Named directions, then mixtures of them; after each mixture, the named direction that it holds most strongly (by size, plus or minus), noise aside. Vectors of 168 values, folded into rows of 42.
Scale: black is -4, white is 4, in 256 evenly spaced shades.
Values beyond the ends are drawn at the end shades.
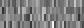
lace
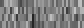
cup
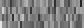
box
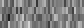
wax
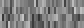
wax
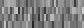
cup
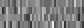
lace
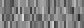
wax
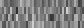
cup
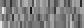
box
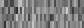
cup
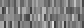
lace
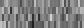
cup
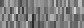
cup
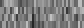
cup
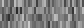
wax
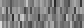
box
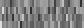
box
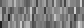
wax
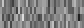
wax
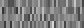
lace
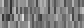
wax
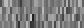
cup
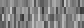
box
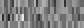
wax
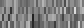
cup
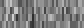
cup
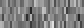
lace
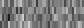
wax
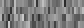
wax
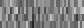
cup
